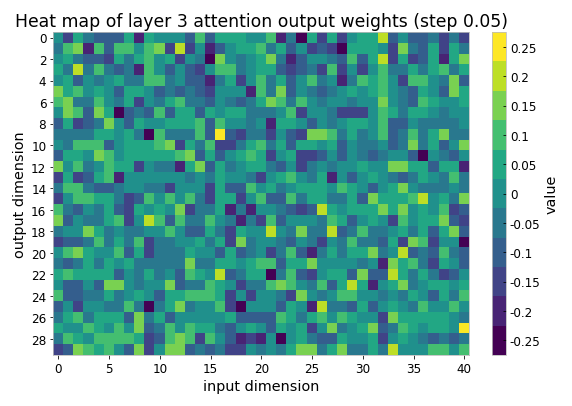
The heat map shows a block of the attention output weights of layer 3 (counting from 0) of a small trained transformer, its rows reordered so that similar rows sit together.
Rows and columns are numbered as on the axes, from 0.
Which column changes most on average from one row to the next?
2
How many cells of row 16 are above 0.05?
6
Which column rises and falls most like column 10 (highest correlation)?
37
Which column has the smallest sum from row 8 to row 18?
17
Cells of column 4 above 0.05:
8
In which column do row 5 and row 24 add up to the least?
19
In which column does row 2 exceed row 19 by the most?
40
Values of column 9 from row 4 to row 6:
0.1 0 0
